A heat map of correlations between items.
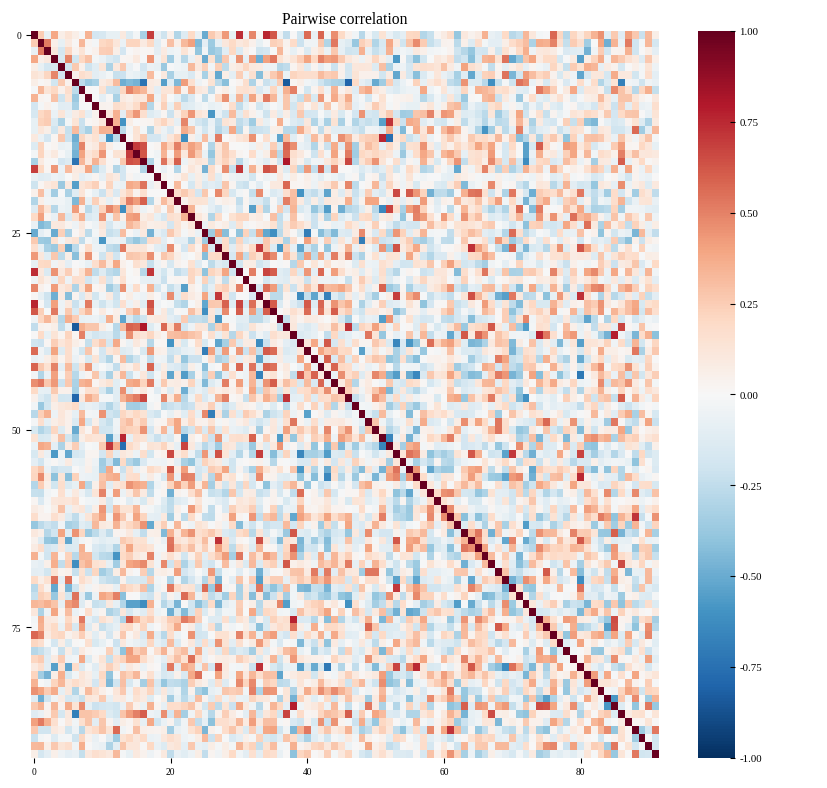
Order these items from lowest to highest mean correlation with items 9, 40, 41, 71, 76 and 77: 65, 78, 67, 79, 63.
78, 67, 65, 63, 79
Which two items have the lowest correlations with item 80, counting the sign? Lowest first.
43, 69
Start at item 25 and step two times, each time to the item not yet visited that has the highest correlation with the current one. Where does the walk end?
53
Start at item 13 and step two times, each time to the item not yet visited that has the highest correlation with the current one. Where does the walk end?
32
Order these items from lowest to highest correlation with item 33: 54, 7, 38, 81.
7, 38, 54, 81
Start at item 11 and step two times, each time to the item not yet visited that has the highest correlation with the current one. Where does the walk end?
22
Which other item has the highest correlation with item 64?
27
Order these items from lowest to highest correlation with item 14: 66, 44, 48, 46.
48, 66, 44, 46
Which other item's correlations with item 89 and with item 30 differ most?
0
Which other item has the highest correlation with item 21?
16
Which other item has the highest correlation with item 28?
34
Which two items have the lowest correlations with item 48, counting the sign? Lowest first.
26, 40
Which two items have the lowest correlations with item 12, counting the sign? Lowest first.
66, 54
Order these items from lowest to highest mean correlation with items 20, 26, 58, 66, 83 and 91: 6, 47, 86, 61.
6, 47, 86, 61
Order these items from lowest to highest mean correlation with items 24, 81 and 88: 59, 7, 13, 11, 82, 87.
11, 87, 7, 13, 59, 82
